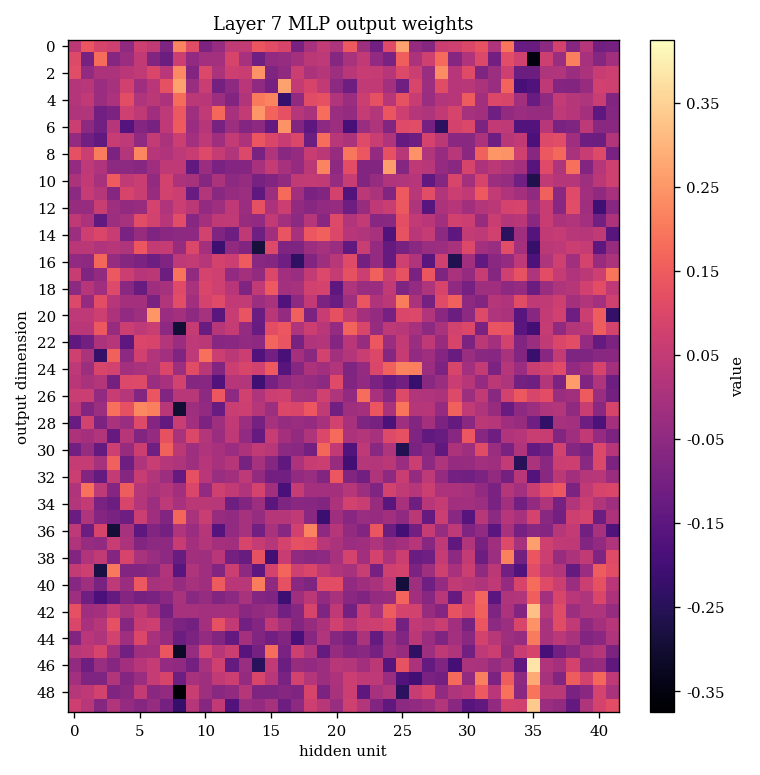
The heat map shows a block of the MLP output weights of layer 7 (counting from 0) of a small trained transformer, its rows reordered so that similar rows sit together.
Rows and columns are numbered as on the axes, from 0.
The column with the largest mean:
33
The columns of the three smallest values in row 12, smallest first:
40, 27, 21
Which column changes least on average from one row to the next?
10
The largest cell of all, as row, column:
46, 35
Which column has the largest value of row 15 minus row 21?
8
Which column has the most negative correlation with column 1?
23
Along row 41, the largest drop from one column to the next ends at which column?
32
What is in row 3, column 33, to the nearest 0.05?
0.15
